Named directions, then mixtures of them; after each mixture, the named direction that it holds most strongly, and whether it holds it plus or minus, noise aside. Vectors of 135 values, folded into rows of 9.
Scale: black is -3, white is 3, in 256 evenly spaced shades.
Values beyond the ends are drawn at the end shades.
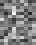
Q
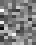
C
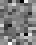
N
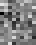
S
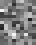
C, plus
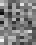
S, plus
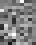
C, plus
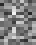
Q, plus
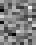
C, minus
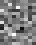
C, plus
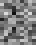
Q, minus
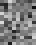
S, minus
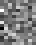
C, plus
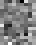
N, plus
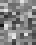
S, plus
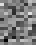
Q, minus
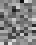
N, plus
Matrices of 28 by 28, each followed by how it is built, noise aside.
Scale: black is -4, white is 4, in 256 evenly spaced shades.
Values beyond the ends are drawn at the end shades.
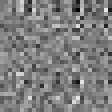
low rank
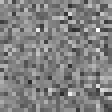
low rank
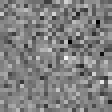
upper triangular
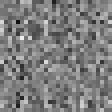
low rank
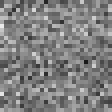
blocks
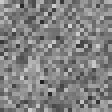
Hankel
